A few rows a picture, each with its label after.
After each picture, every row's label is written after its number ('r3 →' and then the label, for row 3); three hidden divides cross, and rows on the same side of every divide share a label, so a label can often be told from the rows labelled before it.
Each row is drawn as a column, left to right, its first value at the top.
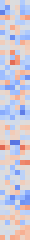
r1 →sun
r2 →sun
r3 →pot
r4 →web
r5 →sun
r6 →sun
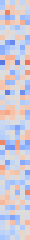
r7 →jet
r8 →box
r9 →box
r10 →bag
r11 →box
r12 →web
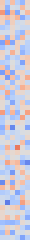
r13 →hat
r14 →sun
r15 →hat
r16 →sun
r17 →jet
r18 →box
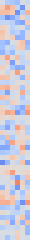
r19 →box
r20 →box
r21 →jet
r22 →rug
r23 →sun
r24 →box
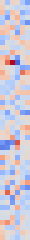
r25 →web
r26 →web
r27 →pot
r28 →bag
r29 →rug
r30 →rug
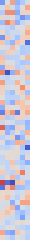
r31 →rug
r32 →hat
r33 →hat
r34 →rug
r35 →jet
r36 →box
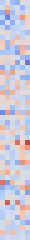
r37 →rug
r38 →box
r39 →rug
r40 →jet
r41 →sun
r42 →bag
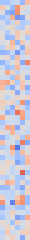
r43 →jet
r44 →rug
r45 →sun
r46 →box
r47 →jet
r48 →pot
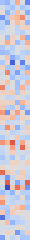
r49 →jet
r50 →rug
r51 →bag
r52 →hat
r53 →bag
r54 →rug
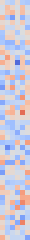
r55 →pot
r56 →box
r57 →box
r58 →bag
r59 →box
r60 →jet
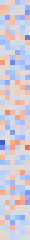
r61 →web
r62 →box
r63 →bag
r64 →jet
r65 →jet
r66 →sun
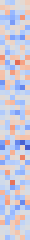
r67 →web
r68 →jet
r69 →rug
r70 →web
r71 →pot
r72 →box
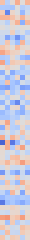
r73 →pot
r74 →sun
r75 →pot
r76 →pot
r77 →sun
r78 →pot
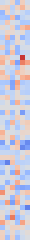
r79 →web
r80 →box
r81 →pot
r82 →jet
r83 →web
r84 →web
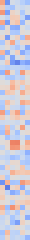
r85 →hat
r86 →rug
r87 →bag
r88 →bag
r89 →rug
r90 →jet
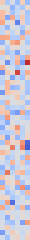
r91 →hat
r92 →jet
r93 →sun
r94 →rug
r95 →bag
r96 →web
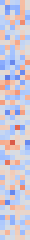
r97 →jet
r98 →sun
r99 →bag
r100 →sun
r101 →hat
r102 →web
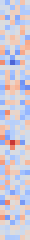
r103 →pot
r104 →jet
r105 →bag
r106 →jet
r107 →pot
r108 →sun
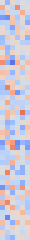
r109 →web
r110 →jet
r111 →bag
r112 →web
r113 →hat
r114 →web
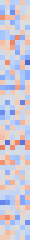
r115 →sun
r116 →pot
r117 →sun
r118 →jet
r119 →pot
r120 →bag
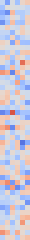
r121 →rug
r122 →rug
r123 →hat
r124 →rug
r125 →web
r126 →pot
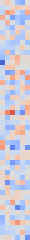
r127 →bag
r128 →hat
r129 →box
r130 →web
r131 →rug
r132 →box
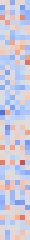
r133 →sun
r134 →hat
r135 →sun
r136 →pot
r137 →sun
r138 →web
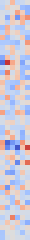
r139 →bag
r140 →web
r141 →pot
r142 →box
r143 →bag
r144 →sun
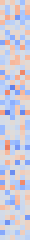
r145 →hat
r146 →sun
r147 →pot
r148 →box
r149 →rug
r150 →box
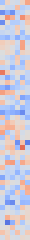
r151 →rug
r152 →sun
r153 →sun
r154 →web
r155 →sun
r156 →pot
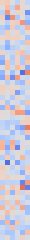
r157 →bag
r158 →box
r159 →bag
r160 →box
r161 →hat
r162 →rug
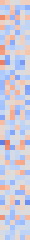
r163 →pot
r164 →bag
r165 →box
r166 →sun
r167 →bag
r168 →pot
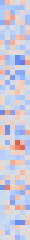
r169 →rug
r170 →hat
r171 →sun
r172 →bag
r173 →bag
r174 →web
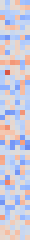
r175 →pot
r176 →rug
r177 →web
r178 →pot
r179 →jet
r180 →web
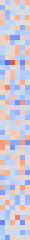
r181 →bag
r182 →jet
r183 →web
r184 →pot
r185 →bag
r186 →pot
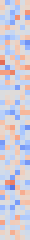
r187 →web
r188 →rug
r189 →rug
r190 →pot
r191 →box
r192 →box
